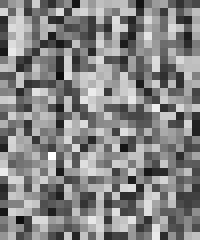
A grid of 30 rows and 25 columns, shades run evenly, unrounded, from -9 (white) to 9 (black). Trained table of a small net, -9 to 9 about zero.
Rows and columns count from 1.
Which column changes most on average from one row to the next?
16
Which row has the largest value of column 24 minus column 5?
26
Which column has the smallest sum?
13
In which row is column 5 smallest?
12
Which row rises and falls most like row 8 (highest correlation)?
14
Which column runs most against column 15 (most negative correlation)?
24
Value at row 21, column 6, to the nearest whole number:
-2
